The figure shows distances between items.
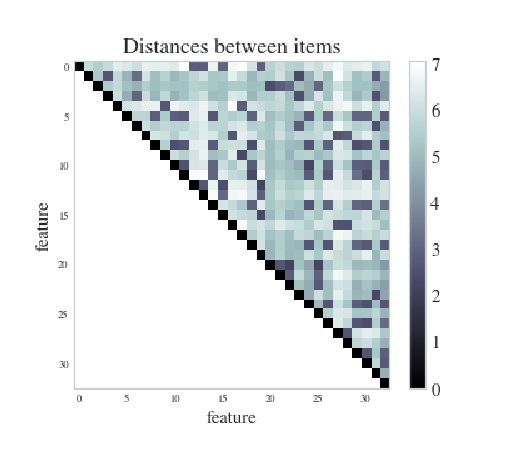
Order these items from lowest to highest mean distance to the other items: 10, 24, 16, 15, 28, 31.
24, 10, 31, 15, 28, 16
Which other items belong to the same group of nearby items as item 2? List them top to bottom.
20, 21, 22, 25
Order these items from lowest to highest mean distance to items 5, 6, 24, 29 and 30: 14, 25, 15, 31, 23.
14, 23, 31, 25, 15
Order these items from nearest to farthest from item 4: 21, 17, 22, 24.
17, 22, 21, 24
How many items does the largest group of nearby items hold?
11
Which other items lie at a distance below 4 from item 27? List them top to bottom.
7, 16, 28
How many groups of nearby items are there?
6
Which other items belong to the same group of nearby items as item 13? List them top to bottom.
0, 12, 15, 19
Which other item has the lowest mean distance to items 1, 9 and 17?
4
